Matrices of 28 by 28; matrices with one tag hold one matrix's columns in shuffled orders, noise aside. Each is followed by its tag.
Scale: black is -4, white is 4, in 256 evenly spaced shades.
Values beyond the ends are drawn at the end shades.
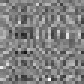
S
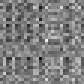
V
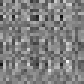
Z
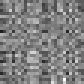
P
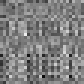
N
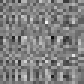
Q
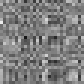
Q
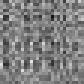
Z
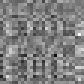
N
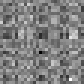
S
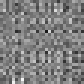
P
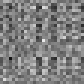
V
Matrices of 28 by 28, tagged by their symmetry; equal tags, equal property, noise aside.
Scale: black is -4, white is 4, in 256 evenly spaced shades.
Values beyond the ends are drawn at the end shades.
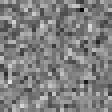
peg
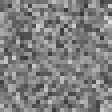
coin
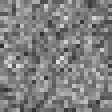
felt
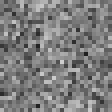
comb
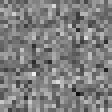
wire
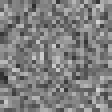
wire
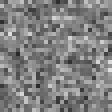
peg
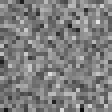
coin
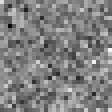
felt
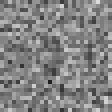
wire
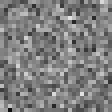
felt
